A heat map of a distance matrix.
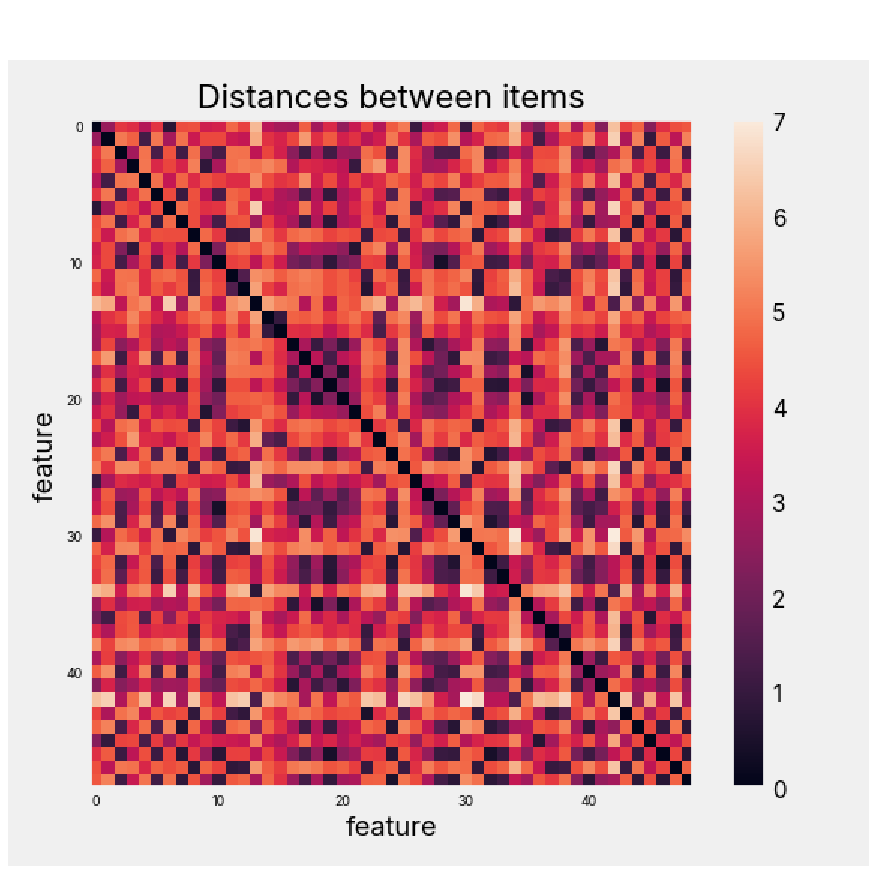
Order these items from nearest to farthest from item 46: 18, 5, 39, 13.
5, 39, 18, 13
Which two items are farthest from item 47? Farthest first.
42, 34
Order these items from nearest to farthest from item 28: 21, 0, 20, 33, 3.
33, 20, 21, 3, 0
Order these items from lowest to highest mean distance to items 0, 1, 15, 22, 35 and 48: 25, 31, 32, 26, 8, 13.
26, 32, 8, 31, 25, 13
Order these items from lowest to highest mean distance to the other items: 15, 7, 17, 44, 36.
7, 44, 17, 36, 15
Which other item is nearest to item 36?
45
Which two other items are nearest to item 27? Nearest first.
16, 41
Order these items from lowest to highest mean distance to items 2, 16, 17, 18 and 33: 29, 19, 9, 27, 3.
19, 29, 27, 9, 3
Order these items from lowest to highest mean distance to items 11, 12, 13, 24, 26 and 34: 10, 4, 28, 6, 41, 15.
10, 28, 41, 15, 4, 6
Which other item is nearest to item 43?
22
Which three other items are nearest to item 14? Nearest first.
15, 23, 26
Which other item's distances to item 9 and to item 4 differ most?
3
